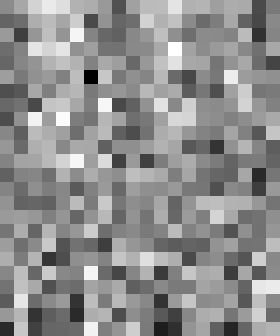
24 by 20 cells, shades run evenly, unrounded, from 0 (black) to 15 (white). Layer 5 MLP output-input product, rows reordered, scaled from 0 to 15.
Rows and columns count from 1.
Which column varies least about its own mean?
15
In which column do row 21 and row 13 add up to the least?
4
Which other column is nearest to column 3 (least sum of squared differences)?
13
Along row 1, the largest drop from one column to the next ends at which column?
19
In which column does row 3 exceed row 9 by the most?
6
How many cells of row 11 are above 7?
14
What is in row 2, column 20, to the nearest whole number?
8
